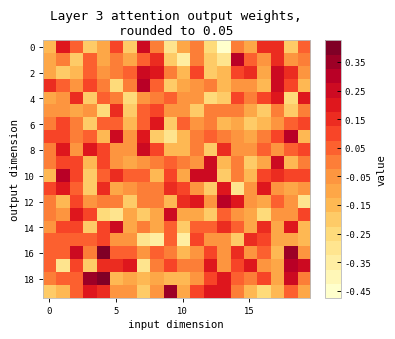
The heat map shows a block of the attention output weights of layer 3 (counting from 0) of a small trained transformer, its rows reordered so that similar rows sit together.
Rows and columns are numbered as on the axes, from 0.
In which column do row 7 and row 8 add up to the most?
7
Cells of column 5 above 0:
8
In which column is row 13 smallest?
5
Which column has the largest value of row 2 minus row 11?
14
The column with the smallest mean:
10
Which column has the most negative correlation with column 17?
13
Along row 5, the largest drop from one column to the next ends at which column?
6
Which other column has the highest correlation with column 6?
18
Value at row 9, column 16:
-0.1
